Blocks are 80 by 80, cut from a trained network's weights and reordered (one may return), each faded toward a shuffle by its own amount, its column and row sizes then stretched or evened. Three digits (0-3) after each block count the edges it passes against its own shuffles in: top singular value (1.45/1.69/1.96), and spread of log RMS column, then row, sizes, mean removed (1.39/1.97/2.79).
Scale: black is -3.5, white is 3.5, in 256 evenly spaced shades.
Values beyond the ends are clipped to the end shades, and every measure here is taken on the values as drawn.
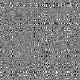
3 2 3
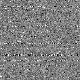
2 0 2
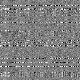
3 0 3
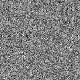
1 0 0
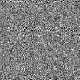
2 1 2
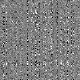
1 3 2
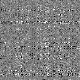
1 2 3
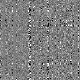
3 3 1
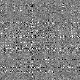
0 2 3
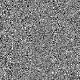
0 2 0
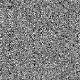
1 2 0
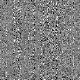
0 3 1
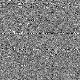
1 1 2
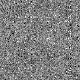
2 2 0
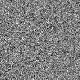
1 0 0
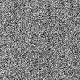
2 0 0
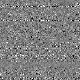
2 1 3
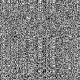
3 0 1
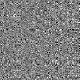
3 2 1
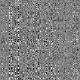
2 3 1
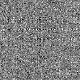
2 0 2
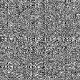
3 0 2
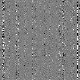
3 3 0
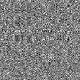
2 1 1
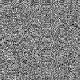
3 0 0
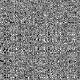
3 1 2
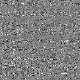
0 1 3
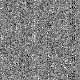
1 2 0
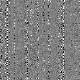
3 3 0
